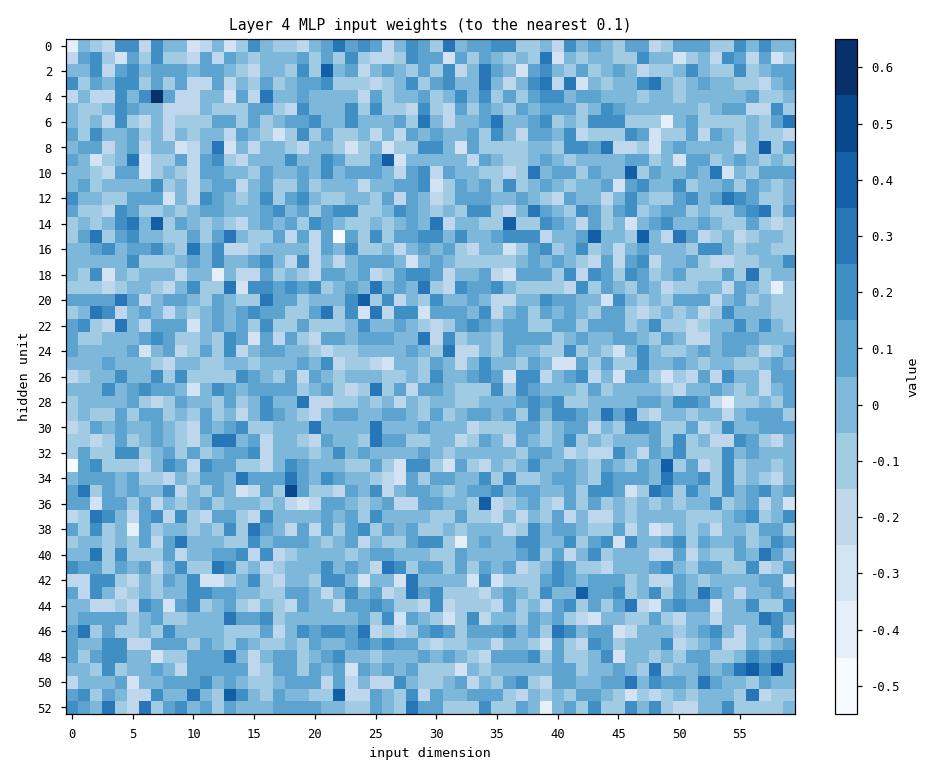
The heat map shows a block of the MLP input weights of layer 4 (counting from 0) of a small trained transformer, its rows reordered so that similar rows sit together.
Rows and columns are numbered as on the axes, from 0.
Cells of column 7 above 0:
22
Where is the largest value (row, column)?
4, 7
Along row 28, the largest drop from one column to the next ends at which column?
20
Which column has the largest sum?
38
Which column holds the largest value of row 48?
13
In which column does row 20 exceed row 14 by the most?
24
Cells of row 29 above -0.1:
42
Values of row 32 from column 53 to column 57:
-0.1 0.2 0 0.1 0
